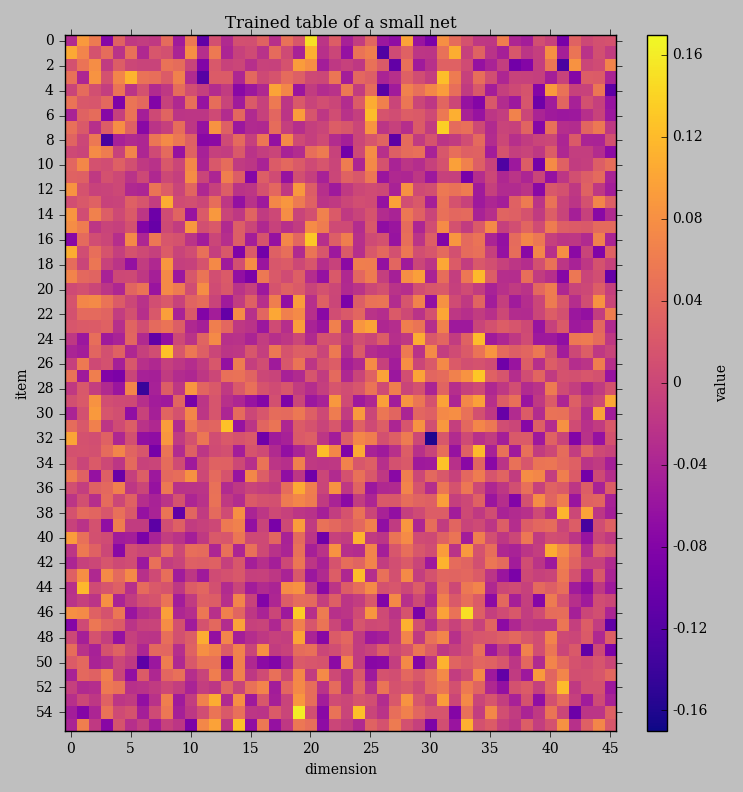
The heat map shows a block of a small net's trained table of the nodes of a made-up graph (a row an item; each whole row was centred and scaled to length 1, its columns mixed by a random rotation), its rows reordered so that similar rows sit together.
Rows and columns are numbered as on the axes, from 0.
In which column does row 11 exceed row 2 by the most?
41
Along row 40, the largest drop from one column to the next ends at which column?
25
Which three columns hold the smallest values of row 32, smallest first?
30, 16, 42
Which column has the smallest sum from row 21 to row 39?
7
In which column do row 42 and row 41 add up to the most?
31
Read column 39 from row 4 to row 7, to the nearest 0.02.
-0.08 -0.1 -0.04 -0.08
